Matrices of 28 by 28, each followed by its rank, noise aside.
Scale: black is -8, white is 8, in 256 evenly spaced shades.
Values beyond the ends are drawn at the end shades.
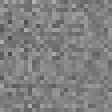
six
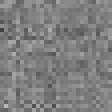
six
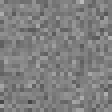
six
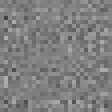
six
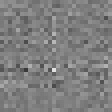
four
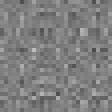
three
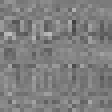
three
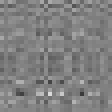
two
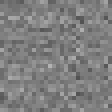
four
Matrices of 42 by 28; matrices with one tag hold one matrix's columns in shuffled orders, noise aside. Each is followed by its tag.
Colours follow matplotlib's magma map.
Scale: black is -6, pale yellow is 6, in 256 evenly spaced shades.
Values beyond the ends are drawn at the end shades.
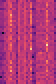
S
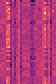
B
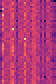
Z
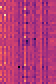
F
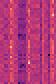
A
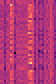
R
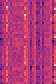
F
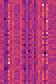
R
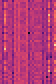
S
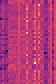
R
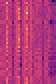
B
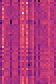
B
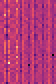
A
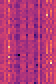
A
